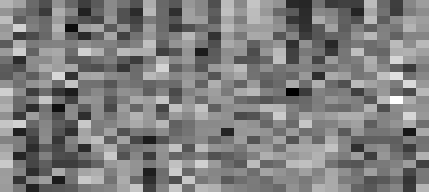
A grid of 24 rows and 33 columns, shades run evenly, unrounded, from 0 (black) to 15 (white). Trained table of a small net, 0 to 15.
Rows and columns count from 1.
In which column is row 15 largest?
32
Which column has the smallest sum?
3
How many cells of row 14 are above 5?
28
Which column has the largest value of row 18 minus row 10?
6
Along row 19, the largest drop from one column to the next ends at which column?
15
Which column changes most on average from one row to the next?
2
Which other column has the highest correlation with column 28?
4
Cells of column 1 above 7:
20
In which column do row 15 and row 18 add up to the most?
22
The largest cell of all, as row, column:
13, 31
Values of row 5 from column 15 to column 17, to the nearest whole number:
11 8 3
